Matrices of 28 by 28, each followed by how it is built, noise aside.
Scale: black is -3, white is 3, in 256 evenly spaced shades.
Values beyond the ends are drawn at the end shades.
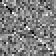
diagonal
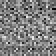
repeating columns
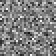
repeating columns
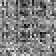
blocks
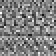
repeating columns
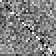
diagonal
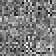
low rank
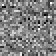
blocks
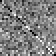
diagonal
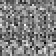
repeating columns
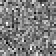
noise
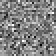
noise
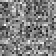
blocks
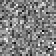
noise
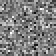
noise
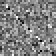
diagonal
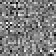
low rank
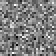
repeating columns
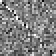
diagonal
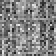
blocks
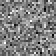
noise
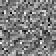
repeating columns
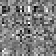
low rank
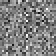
low rank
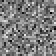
repeating columns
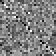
diagonal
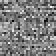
blocks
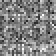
blocks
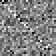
diagonal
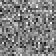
noise
